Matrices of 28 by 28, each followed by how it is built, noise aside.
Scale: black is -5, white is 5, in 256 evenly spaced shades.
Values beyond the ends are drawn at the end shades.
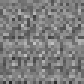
repeating columns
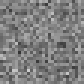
blocks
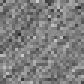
Hankel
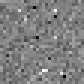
sparse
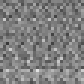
repeating columns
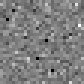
sparse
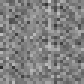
repeating rows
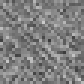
Toeplitz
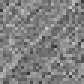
Hankel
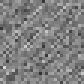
Hankel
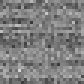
blocks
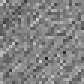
Hankel
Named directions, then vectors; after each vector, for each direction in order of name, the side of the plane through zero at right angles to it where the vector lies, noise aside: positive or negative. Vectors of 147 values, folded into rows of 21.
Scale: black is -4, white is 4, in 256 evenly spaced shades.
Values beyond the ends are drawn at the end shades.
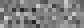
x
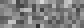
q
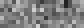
negative, negative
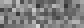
negative, negative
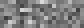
positive, negative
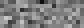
negative, positive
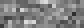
positive, negative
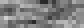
negative, positive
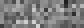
negative, negative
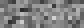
negative, positive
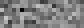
negative, positive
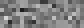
negative, positive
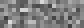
positive, negative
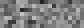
negative, positive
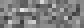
positive, negative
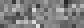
negative, negative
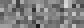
positive, positive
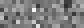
negative, negative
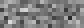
positive, negative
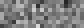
negative, negative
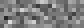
positive, negative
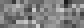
negative, negative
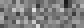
negative, negative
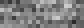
positive, positive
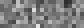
negative, negative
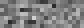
negative, positive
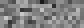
negative, positive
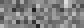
positive, positive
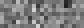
negative, negative
